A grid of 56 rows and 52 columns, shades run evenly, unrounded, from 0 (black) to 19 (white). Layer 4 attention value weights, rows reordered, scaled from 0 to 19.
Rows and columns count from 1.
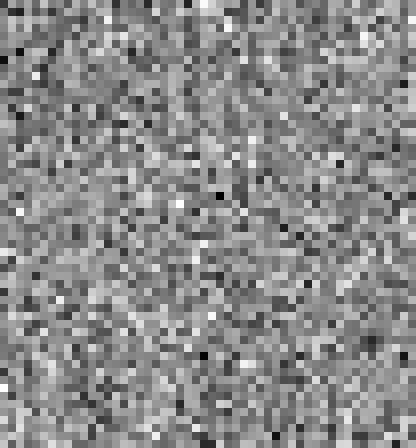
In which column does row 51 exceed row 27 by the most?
25
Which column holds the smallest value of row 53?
13
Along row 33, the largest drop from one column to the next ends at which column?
26
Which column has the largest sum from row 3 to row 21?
52
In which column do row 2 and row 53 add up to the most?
20
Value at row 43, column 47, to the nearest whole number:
3
